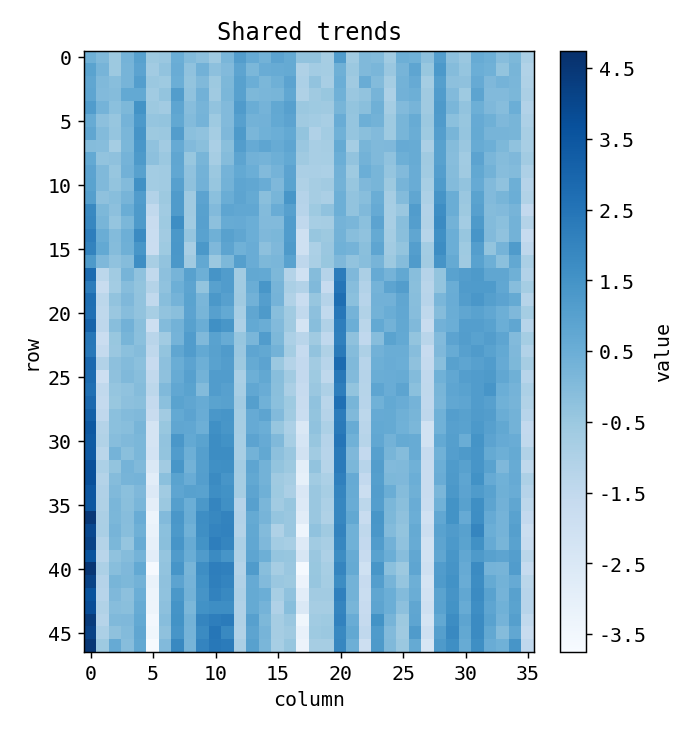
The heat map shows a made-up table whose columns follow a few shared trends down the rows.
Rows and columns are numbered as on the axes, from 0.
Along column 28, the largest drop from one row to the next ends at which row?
17
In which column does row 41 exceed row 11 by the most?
0
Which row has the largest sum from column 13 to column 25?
18
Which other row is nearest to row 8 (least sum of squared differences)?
5
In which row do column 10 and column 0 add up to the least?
7
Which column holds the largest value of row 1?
28
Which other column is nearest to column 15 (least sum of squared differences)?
3
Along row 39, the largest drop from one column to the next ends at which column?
1
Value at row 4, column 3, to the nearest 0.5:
0
